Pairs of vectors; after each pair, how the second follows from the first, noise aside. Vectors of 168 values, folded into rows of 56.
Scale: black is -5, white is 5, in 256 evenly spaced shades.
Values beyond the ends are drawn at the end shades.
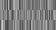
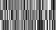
reversed, negated, scaled up.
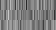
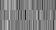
wrapped around, partly zeroed.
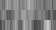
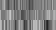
negated.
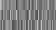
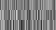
sign-scrambled.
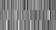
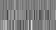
reversed, negated, partly zeroed.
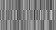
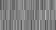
wrapped around, negated, shrunk.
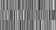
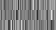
wrapped around.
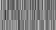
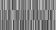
reversed.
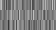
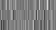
reversed, negated, partly zeroed.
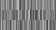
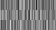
negated.
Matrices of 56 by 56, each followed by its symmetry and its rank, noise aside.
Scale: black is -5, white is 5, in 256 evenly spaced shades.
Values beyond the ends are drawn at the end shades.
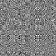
antisymmetric, rank six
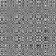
symmetric, rank three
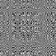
no symmetry, rank four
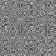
no symmetry, rank six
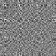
symmetric, rank six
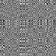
antisymmetric, rank four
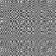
symmetric, rank three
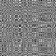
no symmetry, rank four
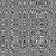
symmetric, rank three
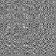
no symmetry, rank four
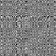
no symmetry, rank four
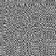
antisymmetric, rank six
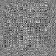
antisymmetric, rank six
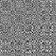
symmetric, rank four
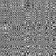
antisymmetric, rank four
